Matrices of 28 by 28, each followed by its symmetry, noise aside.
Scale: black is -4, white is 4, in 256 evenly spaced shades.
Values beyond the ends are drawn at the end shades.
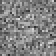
same after a half turn.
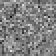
symmetric across the other diagonal.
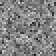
same after a half turn.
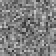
same after a half turn.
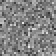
symmetric.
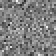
same after a half turn.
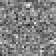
mirrored left to right.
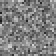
antisymmetric.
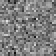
mirrored top to bottom.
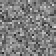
symmetric across the other diagonal.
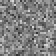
no symmetry.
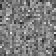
same after a half turn.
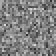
no symmetry.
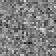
antisymmetric.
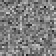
no symmetry.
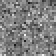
antisymmetric.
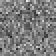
mirrored left to right.
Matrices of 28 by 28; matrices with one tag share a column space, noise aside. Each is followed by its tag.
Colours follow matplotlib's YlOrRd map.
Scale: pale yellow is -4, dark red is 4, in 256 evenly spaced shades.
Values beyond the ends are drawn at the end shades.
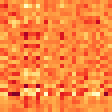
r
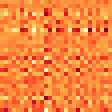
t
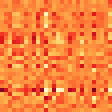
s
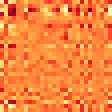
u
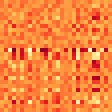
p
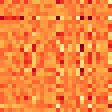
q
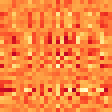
s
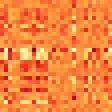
p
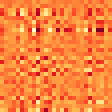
t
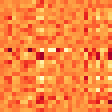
p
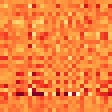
r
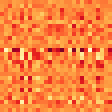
p
